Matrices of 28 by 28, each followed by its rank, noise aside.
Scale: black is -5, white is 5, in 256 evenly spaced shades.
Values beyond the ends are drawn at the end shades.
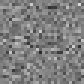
six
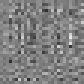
four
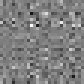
four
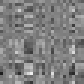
two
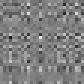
two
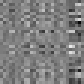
two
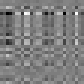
one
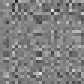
four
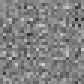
six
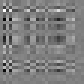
one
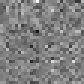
four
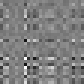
one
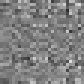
four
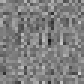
four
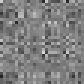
three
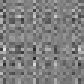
two
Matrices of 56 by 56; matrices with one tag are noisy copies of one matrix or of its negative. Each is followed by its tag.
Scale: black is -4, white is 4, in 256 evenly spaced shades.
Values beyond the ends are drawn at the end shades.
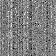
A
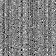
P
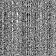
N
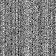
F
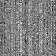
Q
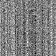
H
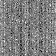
Q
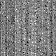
H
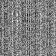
N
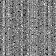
P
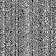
F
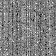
N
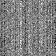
Q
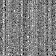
P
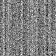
P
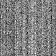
H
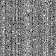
F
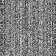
Q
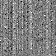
A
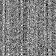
P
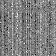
N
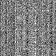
H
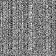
A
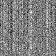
A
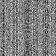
F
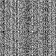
F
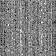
Q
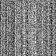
H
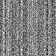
P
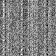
P
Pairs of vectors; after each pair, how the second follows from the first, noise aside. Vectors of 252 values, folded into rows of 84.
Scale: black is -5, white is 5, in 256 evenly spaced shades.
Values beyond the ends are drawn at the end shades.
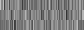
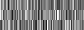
wrapped around, negated, scaled up.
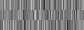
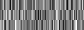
wrapped around, negated, scaled up.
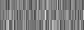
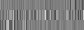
partly zeroed.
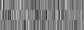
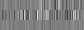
reversed, negated, partly zeroed.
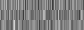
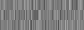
reversed, shrunk.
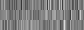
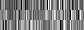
scaled up.
